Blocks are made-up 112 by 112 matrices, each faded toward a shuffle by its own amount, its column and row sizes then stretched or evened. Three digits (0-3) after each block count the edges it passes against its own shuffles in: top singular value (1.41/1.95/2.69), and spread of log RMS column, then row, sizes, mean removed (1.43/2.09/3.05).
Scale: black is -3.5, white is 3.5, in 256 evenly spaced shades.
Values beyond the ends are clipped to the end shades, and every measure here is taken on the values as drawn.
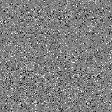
2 1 1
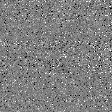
0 1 2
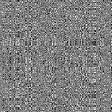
3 3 0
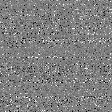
1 0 3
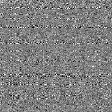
2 1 3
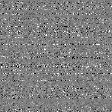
0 1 3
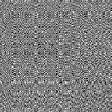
3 2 2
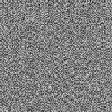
3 0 1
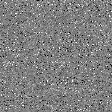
0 0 2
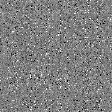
0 2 1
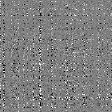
1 3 3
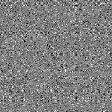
2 1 2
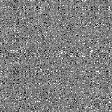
2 1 2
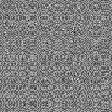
3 0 0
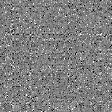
2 1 0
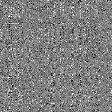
2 2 1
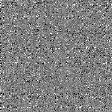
1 2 2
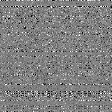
2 1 3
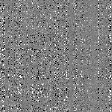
0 3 2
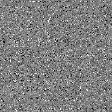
1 2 2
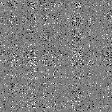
0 3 2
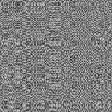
3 1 0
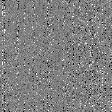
0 3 0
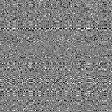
3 0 3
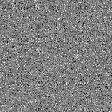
2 0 0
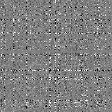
1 3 3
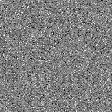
2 0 0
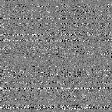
2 1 3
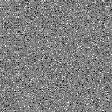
2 1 0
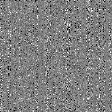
0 3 1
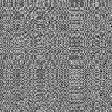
3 0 1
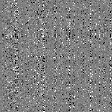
2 3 1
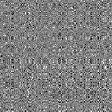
3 2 2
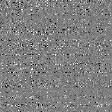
0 2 3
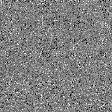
1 1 1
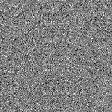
2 0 0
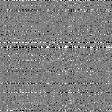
3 1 3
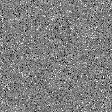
1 1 0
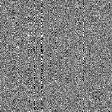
2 3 0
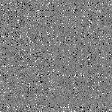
1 2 2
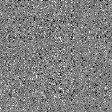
1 2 1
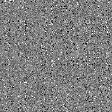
1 2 1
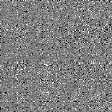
2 2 2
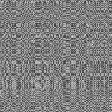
3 1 2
